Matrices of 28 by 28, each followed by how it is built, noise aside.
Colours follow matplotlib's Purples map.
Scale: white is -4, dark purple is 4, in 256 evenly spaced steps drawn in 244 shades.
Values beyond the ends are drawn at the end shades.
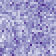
smooth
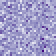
repeating rows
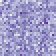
blocks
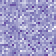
repeating rows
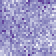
smooth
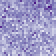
smooth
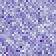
Toeplitz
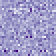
uneven rows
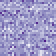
blocks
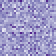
blocks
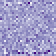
uneven rows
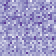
repeating columns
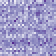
blocks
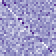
diagonal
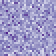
repeating rows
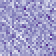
Toeplitz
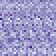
repeating columns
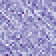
Toeplitz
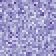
noise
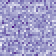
repeating columns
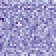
repeating columns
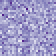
blocks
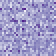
blocks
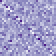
diagonal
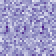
repeating columns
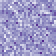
Toeplitz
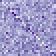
diagonal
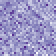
Toeplitz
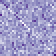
diagonal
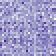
blocks
